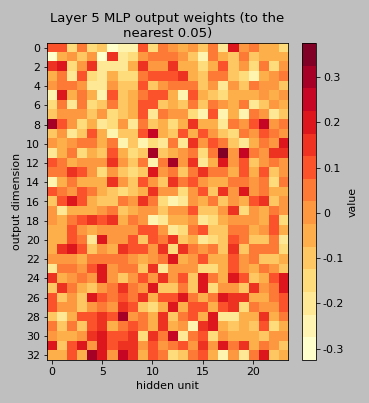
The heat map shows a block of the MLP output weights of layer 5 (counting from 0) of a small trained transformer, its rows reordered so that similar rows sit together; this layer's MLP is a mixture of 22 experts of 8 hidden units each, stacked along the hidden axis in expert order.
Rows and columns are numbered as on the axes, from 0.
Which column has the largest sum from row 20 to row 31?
5
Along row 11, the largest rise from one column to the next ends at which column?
10
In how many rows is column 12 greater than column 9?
14
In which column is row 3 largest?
13
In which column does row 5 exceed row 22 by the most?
1
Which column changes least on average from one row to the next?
8
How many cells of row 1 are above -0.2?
20
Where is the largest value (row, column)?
11, 17
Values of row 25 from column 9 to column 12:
0 0.2 -0.1 -0.1
